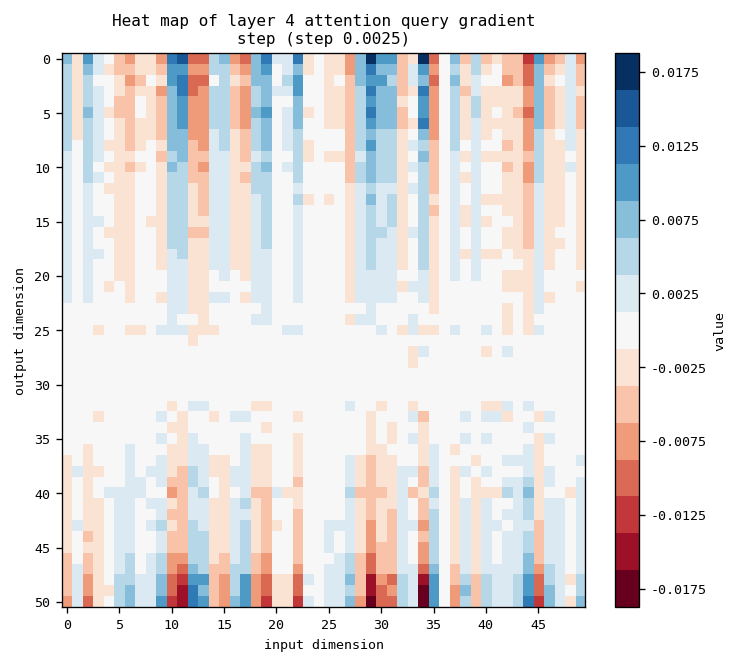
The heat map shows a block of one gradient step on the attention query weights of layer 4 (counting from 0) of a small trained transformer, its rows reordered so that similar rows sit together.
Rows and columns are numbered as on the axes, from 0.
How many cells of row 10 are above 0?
20
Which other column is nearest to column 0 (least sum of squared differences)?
15
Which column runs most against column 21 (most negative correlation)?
7
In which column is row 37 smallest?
29
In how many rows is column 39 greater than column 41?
22
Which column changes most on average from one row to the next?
33
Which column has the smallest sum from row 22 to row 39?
34
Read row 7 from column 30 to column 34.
0.005 0.005 -0.0025 0 0.0075
